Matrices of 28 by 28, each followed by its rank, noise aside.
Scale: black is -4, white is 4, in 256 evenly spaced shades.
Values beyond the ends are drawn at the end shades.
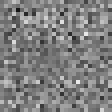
eight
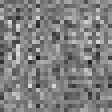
four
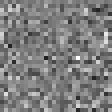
six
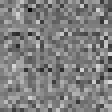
six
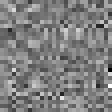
four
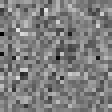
six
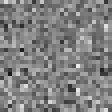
eight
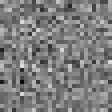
six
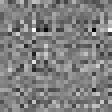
four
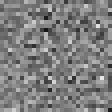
six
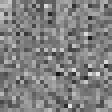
eight
